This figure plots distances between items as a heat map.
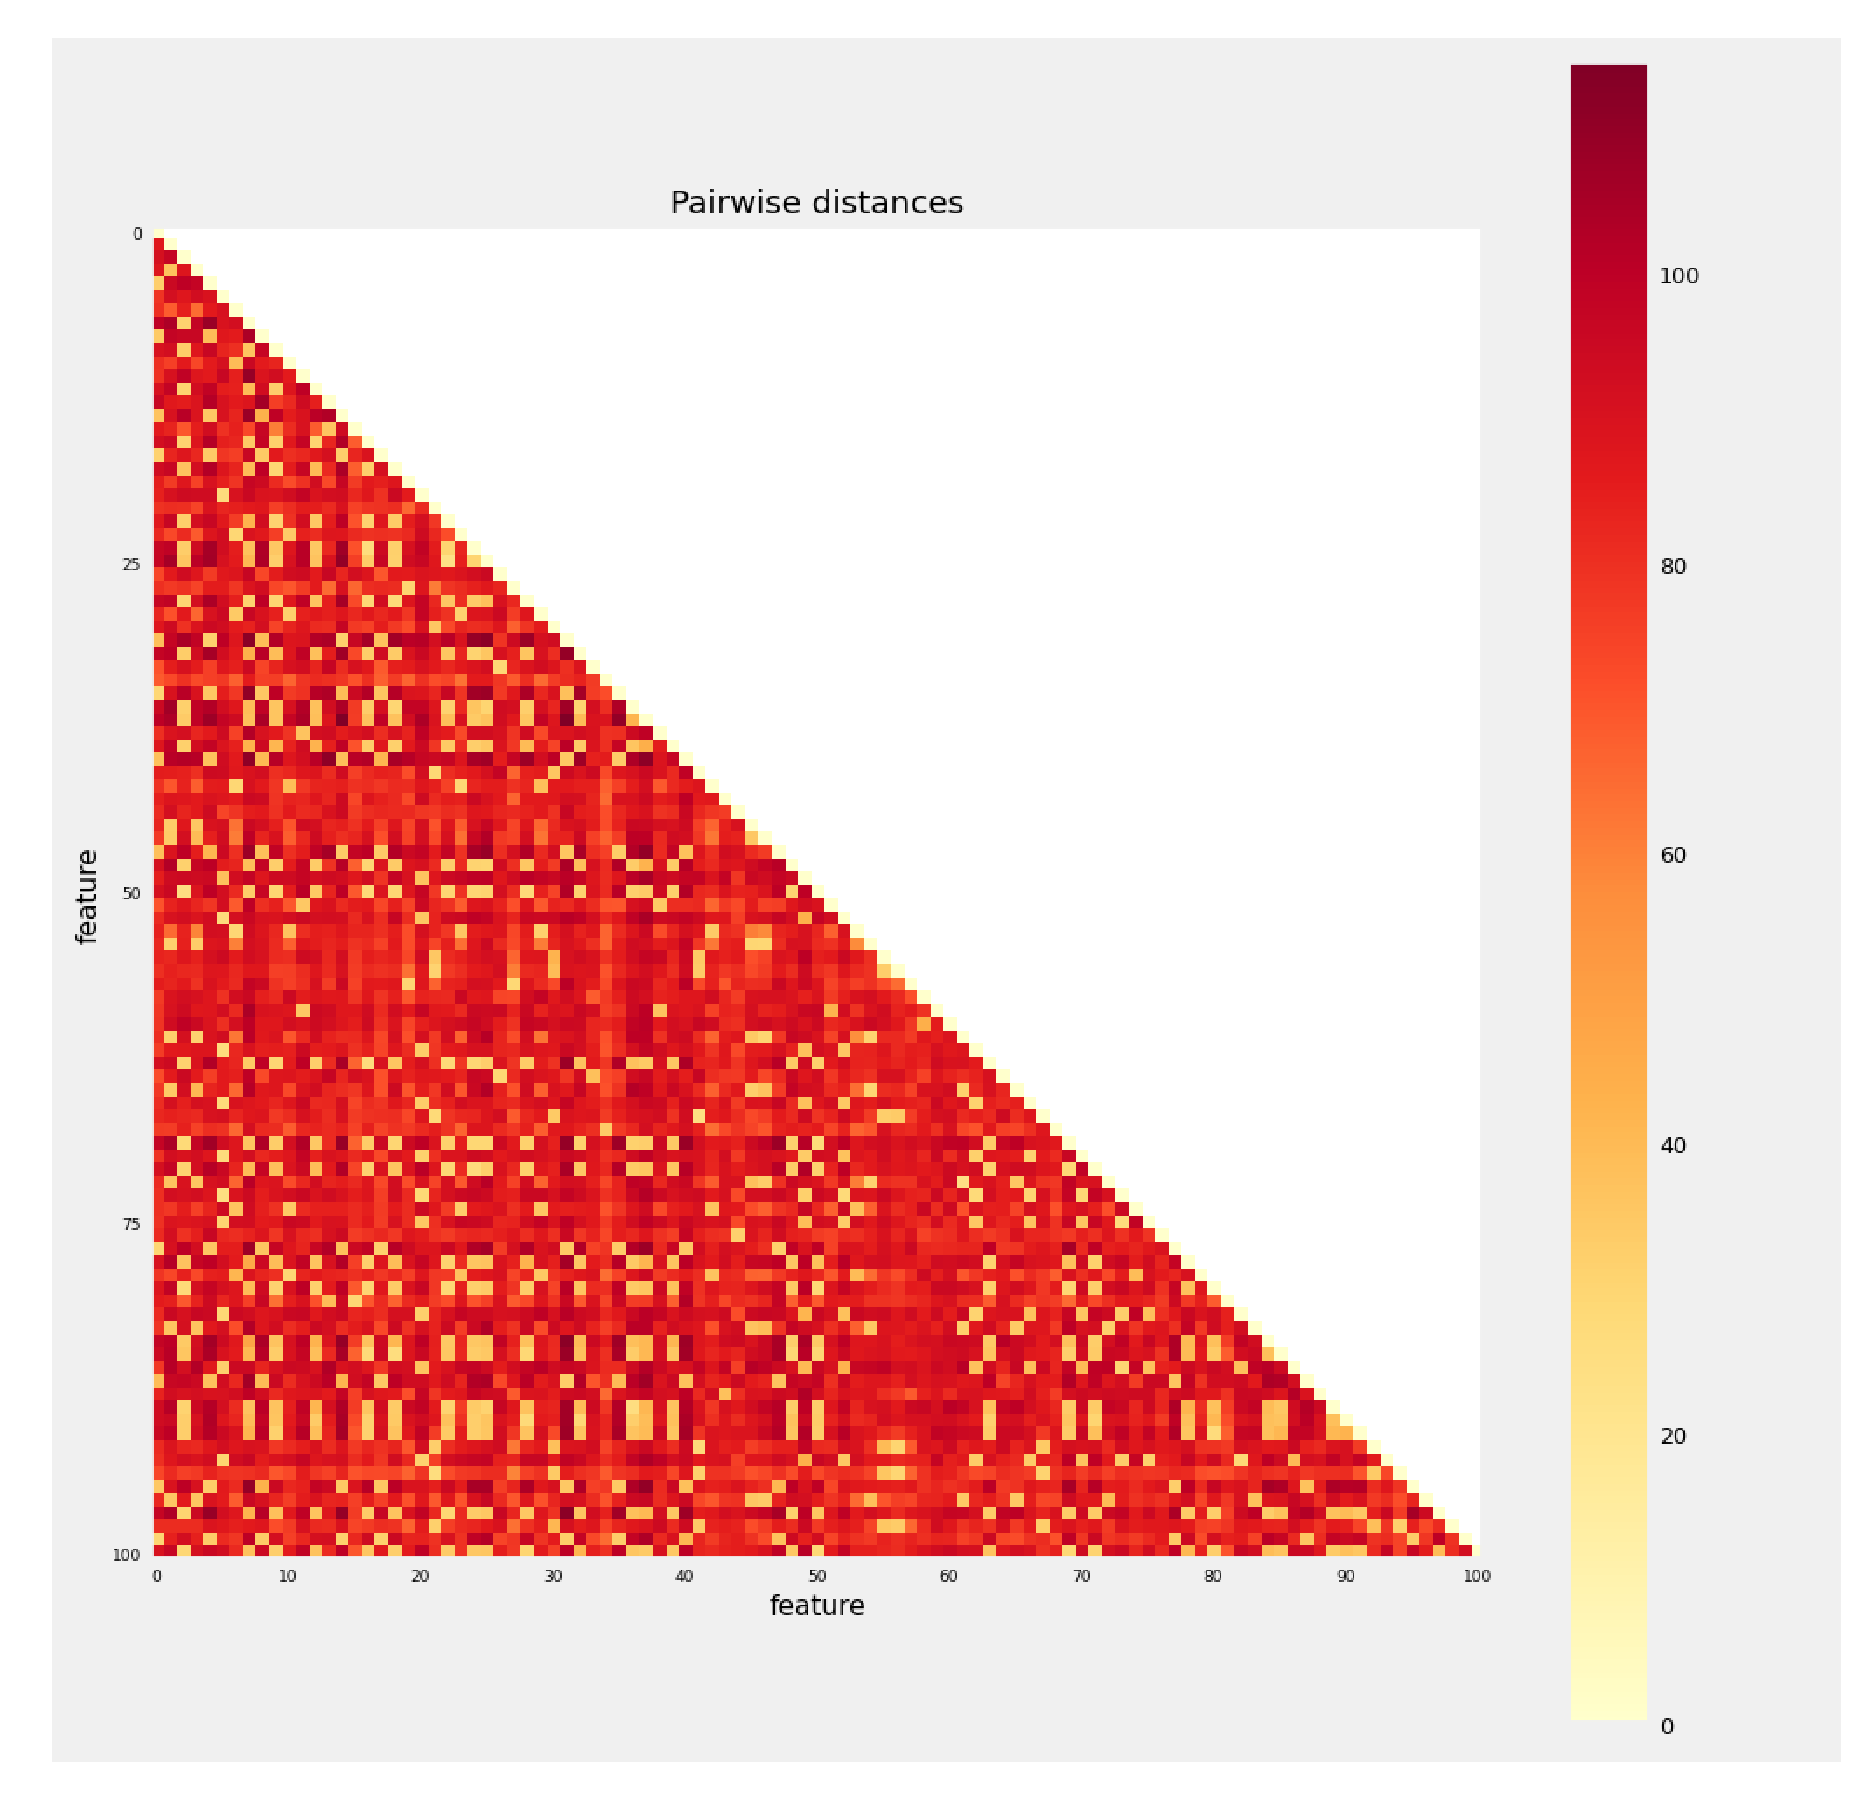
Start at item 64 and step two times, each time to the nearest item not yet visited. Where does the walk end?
33
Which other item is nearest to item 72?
61
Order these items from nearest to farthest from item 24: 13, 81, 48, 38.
48, 81, 13, 38
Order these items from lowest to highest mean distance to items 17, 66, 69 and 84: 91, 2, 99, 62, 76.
2, 91, 62, 99, 76
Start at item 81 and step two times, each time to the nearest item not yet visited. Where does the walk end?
13
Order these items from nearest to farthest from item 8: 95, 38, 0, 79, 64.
0, 95, 64, 79, 38
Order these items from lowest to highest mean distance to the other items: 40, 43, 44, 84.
84, 44, 43, 40
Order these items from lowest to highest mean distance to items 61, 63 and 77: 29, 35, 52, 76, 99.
99, 35, 29, 76, 52
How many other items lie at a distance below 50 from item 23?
7
